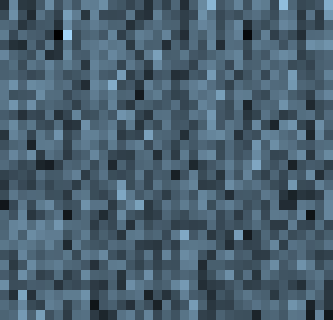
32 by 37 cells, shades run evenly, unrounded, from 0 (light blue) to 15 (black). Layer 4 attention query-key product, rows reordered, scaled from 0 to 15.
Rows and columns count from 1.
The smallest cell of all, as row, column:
4, 8
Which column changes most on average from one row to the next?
14
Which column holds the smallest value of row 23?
7
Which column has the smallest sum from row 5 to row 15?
24
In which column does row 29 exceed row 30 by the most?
3
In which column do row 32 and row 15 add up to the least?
5
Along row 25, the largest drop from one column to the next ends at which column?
9
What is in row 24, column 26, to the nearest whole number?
11
